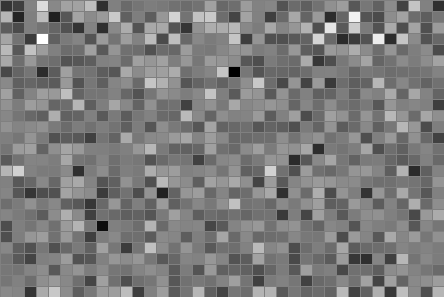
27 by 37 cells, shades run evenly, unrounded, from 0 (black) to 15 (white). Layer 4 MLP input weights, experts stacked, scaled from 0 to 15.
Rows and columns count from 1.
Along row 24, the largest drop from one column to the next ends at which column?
30
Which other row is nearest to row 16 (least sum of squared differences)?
6
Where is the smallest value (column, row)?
20, 7
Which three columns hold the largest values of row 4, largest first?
4, 32, 27
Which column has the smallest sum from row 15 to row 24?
8
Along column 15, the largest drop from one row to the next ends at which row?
3
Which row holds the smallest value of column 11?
23
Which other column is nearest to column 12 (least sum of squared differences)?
36
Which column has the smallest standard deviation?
12
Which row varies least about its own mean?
25
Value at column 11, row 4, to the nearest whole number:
9
